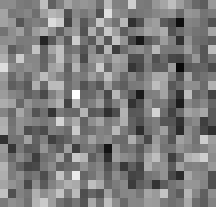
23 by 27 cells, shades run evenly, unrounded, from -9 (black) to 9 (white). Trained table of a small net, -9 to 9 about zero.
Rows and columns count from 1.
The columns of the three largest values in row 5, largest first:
10, 15, 13
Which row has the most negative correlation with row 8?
16
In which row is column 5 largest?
6
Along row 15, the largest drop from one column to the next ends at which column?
11
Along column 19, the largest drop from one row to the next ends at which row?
5
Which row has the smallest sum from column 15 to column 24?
8
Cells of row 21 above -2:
20
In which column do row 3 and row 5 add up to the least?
23
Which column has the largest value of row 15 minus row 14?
21
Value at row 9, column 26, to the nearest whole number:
-1
